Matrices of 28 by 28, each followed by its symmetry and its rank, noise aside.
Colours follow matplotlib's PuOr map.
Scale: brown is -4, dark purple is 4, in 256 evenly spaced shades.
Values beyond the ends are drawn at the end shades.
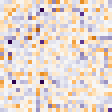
symmetric, rank eight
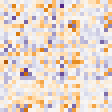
antisymmetric, rank eight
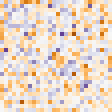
symmetric, rank seven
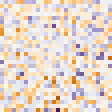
antisymmetric, rank six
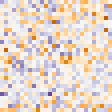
no symmetry, rank eight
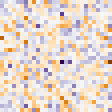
no symmetry, rank seven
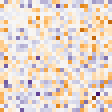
antisymmetric, rank eight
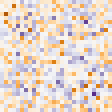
symmetric, rank seven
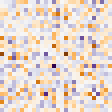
antisymmetric, rank six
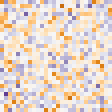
no symmetry, rank eight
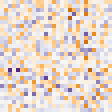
antisymmetric, rank six
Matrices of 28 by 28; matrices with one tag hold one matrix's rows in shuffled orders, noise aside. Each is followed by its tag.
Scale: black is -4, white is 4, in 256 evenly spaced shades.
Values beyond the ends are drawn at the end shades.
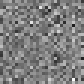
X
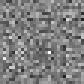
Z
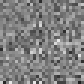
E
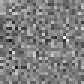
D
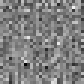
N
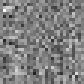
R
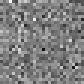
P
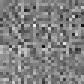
P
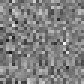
D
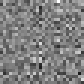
E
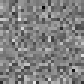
P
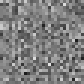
P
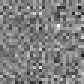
E
